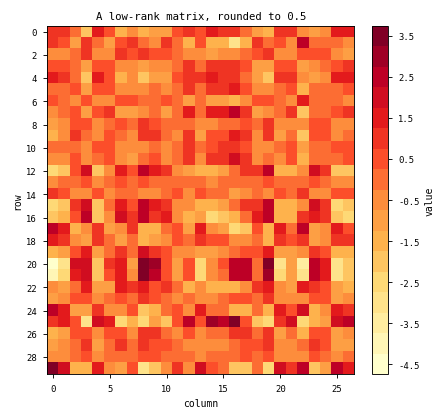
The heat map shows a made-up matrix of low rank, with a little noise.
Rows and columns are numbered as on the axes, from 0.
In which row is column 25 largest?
29
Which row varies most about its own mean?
20
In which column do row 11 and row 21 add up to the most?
16
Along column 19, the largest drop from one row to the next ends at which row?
17
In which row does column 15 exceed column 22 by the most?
25
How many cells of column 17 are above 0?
17
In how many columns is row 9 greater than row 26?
8
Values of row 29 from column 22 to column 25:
2.5 -2 -1 2.5
